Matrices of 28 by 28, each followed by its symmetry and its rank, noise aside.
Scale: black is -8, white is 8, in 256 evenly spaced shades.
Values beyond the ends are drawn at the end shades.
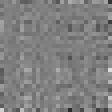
antisymmetric, rank two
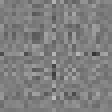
no symmetry, rank three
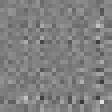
symmetric, rank two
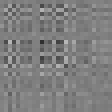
symmetric, rank one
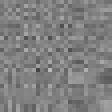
no symmetry, rank three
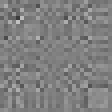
symmetric, rank three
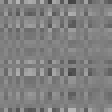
no symmetry, rank one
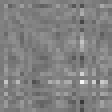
no symmetry, rank two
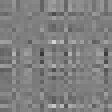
antisymmetric, rank two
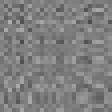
no symmetry, rank three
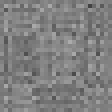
no symmetry, rank three
